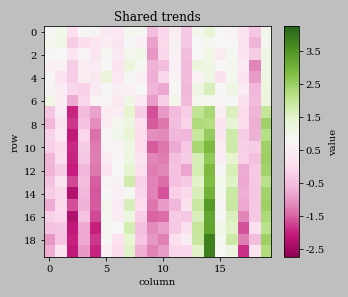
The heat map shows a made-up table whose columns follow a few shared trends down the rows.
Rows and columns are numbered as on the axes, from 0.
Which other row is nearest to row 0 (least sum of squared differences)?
2
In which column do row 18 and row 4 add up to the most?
14
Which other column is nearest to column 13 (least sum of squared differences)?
16
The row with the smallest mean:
19
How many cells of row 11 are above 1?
5
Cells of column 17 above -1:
16
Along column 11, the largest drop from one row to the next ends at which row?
7
